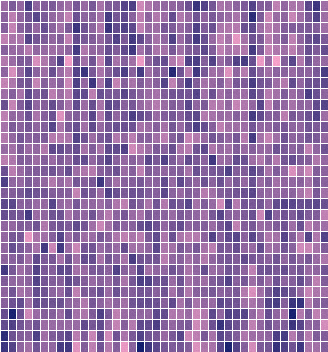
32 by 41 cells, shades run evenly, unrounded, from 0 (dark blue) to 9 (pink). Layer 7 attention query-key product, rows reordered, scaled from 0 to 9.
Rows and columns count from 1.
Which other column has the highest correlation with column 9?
35
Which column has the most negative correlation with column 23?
14
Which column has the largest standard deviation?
18
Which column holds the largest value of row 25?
32
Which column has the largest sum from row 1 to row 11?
9
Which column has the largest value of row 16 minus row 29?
37
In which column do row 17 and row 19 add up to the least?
1
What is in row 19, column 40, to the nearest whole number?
3
